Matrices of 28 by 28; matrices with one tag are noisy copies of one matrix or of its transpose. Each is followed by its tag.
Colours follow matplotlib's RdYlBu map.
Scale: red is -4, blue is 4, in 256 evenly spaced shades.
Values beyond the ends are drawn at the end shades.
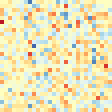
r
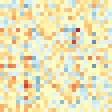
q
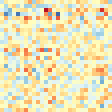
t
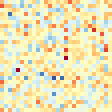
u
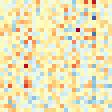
q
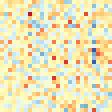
r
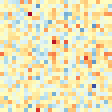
r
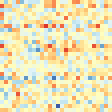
u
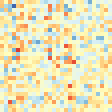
t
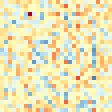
r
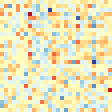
r
